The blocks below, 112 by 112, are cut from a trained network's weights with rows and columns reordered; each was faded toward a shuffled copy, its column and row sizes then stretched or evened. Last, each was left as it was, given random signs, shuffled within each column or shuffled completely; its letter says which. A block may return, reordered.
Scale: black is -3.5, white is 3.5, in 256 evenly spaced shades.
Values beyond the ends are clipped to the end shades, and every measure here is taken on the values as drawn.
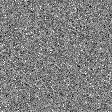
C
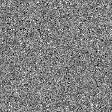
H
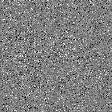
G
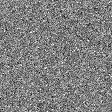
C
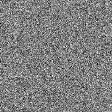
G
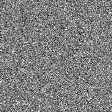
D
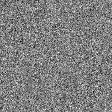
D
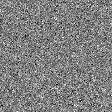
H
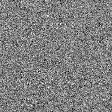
H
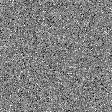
C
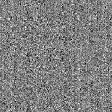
G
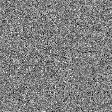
H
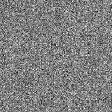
G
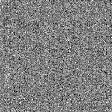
G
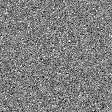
C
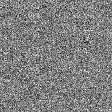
G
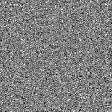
G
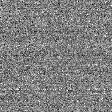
G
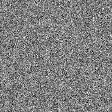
D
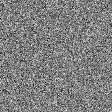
H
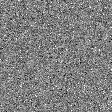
C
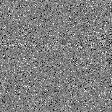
H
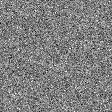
C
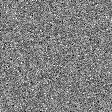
C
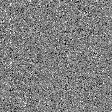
D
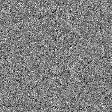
H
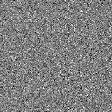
G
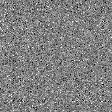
H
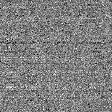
G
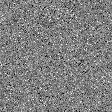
C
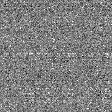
G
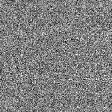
G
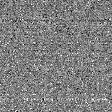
G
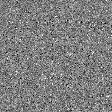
H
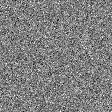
C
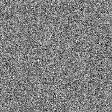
D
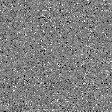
G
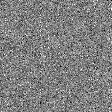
H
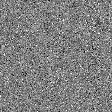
D
